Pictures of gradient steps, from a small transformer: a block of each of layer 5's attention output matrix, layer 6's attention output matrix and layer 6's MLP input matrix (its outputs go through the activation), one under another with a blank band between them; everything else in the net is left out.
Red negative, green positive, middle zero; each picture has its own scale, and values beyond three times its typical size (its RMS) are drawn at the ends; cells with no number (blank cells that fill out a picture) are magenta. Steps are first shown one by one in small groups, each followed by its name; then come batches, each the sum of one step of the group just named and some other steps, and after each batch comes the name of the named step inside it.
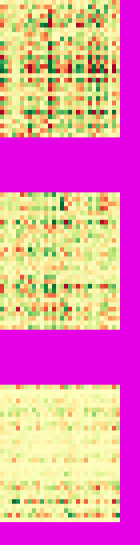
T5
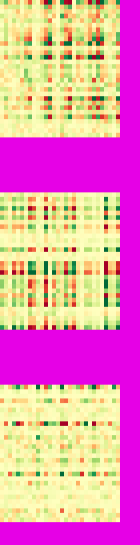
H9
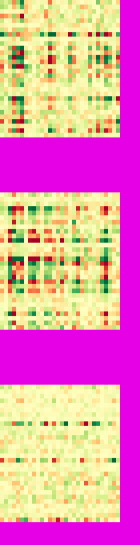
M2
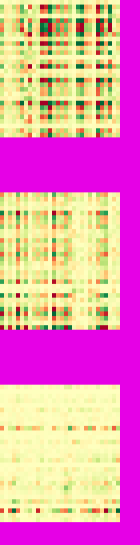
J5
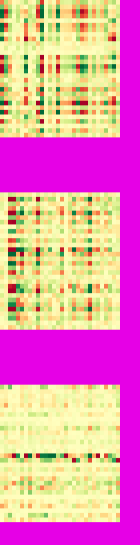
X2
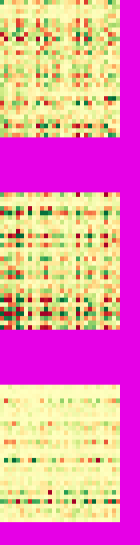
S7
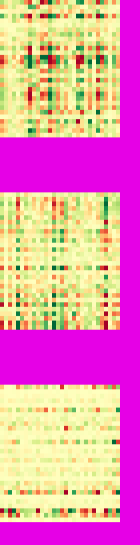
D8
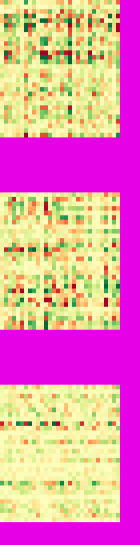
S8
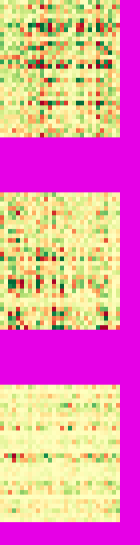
J5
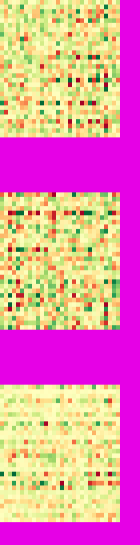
X2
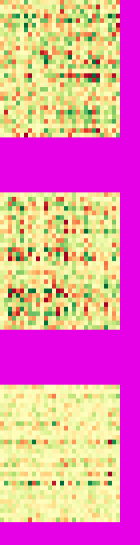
S8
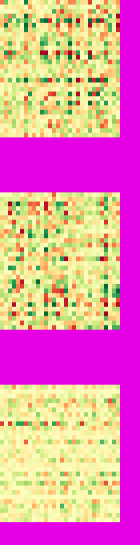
S8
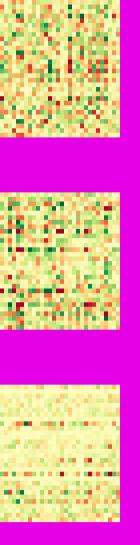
T5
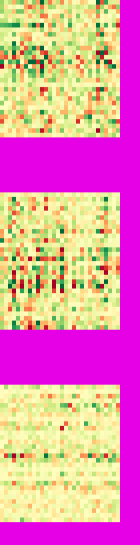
H9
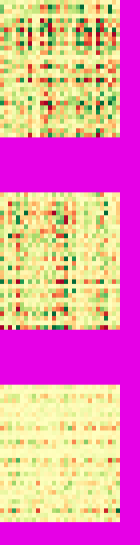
J5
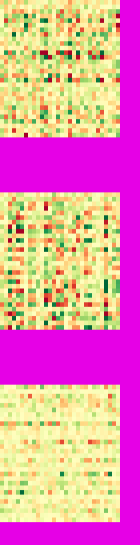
S8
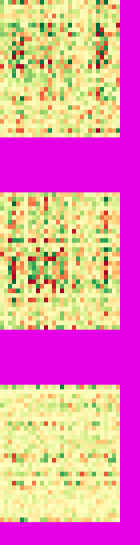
M2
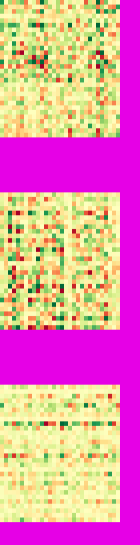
S7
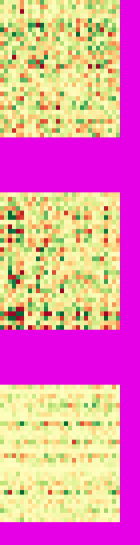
S7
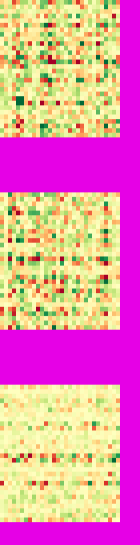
M2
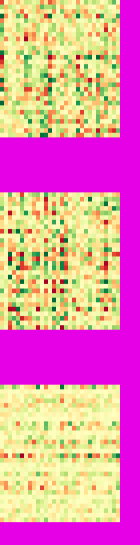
X2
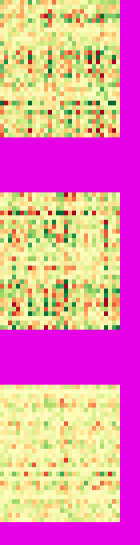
T5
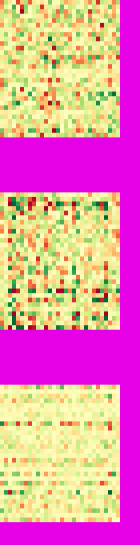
H9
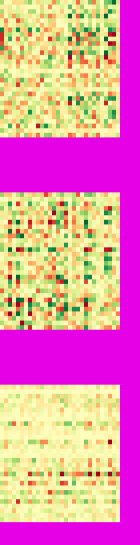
S7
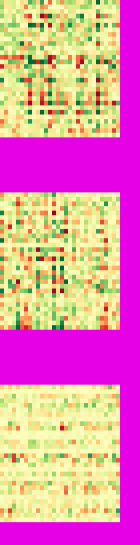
D8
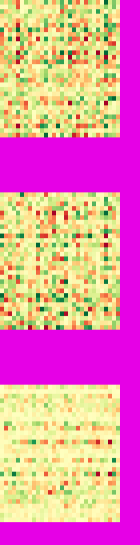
S7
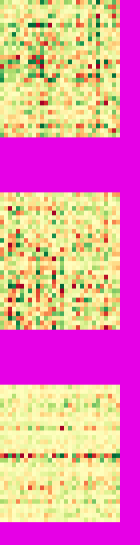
S7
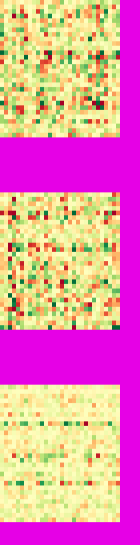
X2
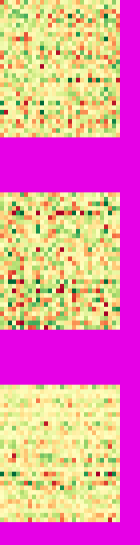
X2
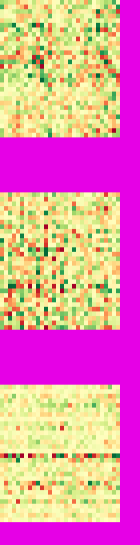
S7
